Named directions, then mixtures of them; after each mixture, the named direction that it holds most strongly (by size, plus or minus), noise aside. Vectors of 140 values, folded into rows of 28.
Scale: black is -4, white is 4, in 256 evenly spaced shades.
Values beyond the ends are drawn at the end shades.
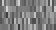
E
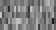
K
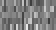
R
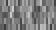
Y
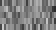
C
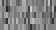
E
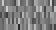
E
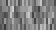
Y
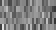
C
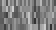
Y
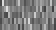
E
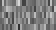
E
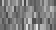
R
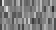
E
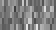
R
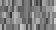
C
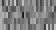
E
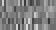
R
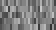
Y
